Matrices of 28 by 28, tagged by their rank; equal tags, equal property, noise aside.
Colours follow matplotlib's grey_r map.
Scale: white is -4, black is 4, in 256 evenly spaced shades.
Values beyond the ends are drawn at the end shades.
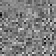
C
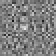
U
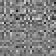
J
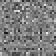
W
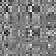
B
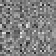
W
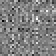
W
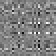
J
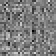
W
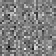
U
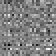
U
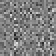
U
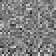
W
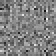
C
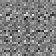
U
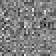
W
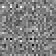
C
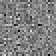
W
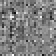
U
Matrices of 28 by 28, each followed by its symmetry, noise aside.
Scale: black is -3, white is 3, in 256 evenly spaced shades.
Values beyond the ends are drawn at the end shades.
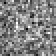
symmetric across the other diagonal.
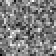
symmetric across the other diagonal.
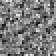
no symmetry.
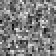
antisymmetric.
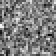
no symmetry.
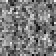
mirrored top to bottom.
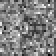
mirrored top to bottom.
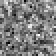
symmetric across the other diagonal.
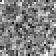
symmetric.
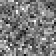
symmetric across the other diagonal.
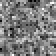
no symmetry.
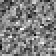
symmetric.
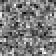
mirrored left to right.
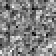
symmetric.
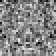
mirrored left to right.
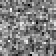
no symmetry.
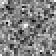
symmetric.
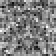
mirrored left to right.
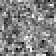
no symmetry.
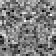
mirrored left to right.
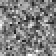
symmetric across the other diagonal.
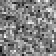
no symmetry.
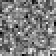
symmetric.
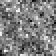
symmetric across the other diagonal.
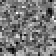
symmetric.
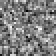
antisymmetric.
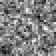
symmetric across the other diagonal.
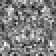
mirrored left to right.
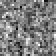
no symmetry.
